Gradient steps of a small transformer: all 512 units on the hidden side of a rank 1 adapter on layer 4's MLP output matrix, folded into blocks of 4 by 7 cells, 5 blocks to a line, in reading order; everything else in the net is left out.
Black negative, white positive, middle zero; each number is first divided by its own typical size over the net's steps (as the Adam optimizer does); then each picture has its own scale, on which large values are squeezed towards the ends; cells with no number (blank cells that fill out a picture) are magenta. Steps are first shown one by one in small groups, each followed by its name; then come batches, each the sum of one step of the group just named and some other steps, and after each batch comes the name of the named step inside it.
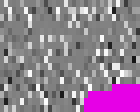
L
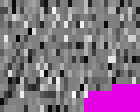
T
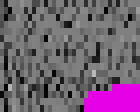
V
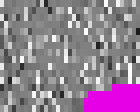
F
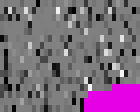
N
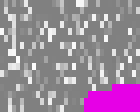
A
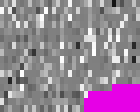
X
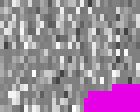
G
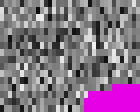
X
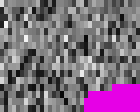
A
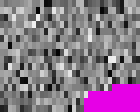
A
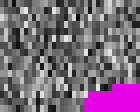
T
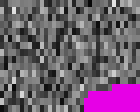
V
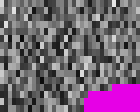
A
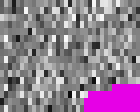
T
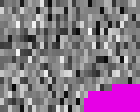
X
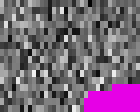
G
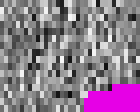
X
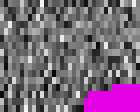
V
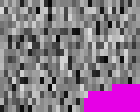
X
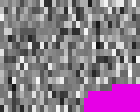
F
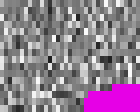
F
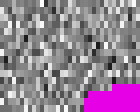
V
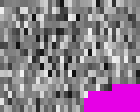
X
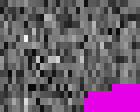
V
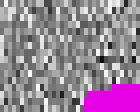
L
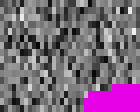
A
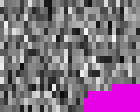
F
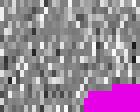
X
